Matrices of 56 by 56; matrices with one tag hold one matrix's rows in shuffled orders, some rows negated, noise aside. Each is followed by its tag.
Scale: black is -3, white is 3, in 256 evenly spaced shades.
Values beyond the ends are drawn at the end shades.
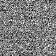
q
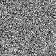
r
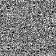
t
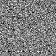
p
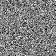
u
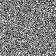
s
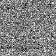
t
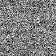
t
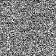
t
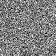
u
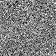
u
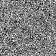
r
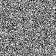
r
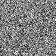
u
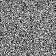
u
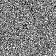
u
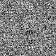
q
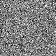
u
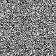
t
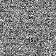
q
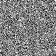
u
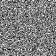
p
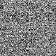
q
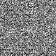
q
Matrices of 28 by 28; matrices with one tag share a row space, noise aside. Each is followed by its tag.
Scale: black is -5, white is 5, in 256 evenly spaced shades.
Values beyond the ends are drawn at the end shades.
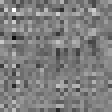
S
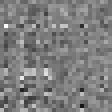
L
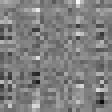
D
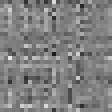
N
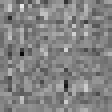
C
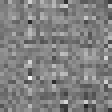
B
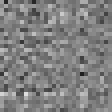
L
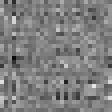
S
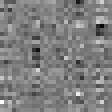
D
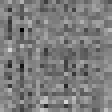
C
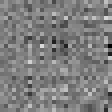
B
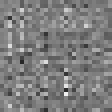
C
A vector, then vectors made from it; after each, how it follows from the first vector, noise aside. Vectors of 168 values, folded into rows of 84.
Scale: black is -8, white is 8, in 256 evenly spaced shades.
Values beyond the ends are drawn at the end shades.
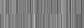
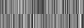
wrapped around, scaled up.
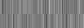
reversed, partly zeroed.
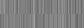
shrunk.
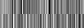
reversed, negated, scaled up.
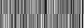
wrapped around, negated, scaled up.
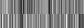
reversed, negated, scaled up.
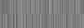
reversed, shrunk.
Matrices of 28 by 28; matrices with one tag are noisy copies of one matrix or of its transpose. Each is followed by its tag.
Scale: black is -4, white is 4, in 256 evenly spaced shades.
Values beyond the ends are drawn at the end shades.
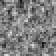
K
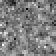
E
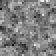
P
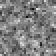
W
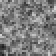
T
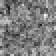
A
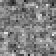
E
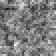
A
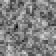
W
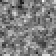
K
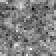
A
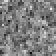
W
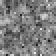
A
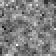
T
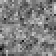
T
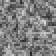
W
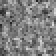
E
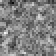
E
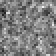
E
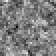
W
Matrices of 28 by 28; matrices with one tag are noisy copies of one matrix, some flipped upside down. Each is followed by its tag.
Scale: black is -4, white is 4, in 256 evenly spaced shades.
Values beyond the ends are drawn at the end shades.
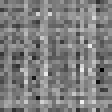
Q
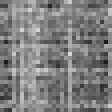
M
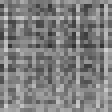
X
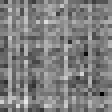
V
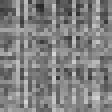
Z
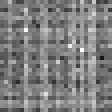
Q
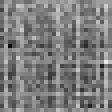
X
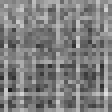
X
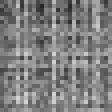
Z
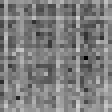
X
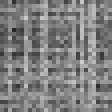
Q
